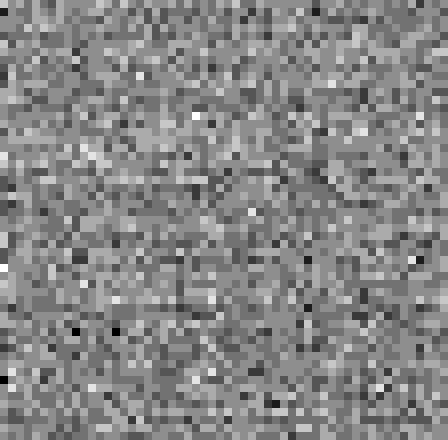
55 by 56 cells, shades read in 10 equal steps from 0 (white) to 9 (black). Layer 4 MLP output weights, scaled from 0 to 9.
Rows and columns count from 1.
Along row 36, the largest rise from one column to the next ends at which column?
12
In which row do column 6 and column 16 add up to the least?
23
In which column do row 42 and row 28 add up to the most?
10
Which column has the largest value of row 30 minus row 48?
25
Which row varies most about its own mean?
33
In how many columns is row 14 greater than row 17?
36
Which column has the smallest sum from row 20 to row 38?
13
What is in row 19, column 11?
1
